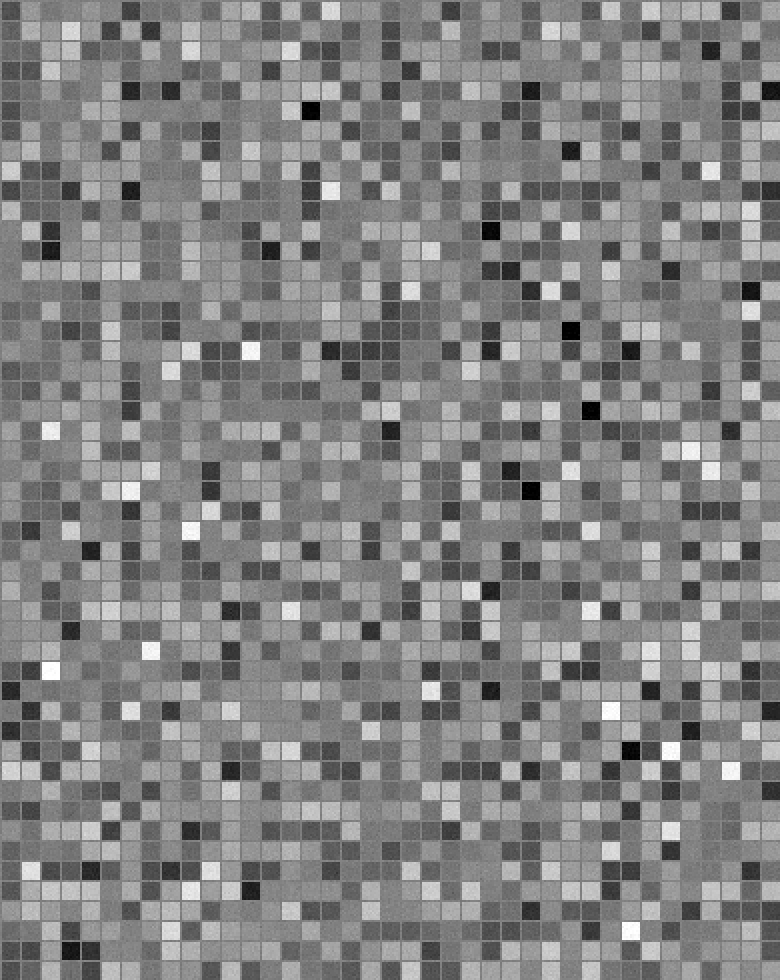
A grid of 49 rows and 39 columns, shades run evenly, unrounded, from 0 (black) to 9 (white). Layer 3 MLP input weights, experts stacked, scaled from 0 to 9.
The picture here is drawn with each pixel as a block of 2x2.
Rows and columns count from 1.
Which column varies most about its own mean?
38
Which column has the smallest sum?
27
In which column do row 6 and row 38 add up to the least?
16
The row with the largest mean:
45
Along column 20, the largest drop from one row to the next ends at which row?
22
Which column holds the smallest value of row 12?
25
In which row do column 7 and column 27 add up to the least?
5
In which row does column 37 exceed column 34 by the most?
39
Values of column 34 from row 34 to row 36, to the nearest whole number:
5 5 3
